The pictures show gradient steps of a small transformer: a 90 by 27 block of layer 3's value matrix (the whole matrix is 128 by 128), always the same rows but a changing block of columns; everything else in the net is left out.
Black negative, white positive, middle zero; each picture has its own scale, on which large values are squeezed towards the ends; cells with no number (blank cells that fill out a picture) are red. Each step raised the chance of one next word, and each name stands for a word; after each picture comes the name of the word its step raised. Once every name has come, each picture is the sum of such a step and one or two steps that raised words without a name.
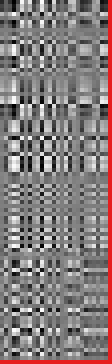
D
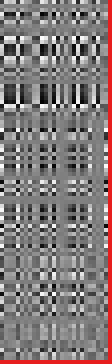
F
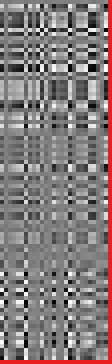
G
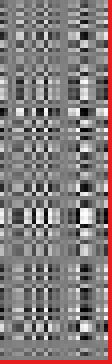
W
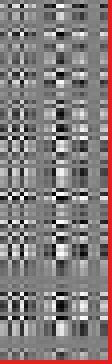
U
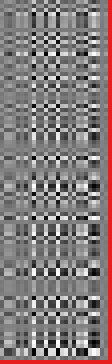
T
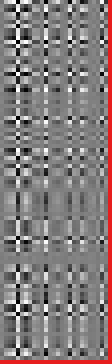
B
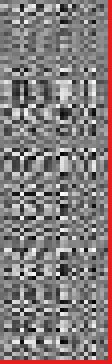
D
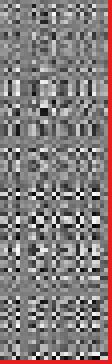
U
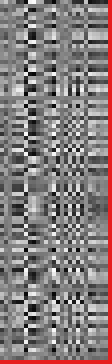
B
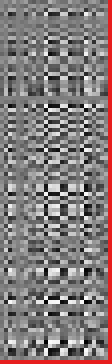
T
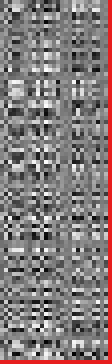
G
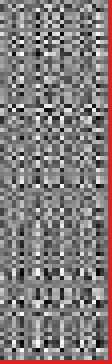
T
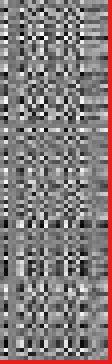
F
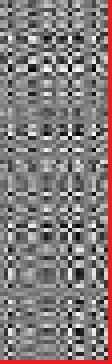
F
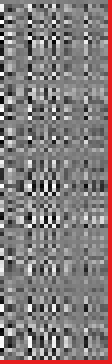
W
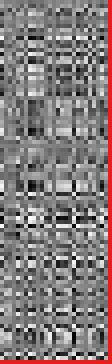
W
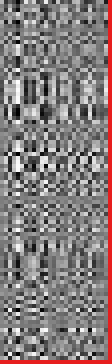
D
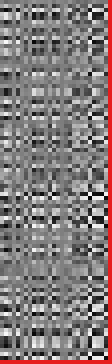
U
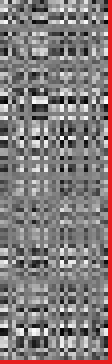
D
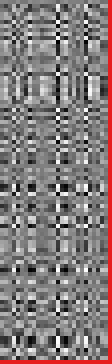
W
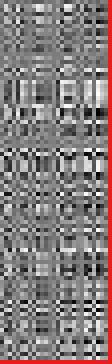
D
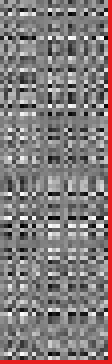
F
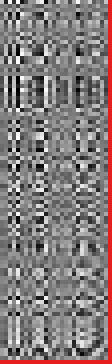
T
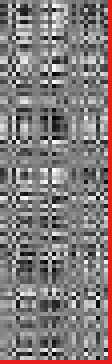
U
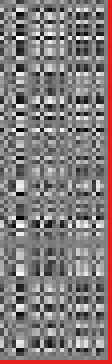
F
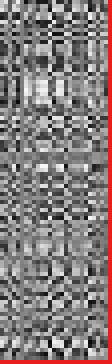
G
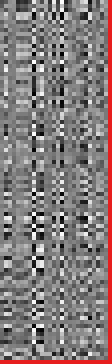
G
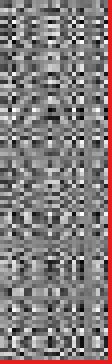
W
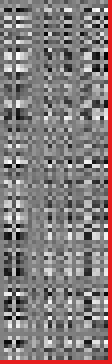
G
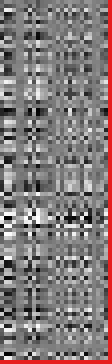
W
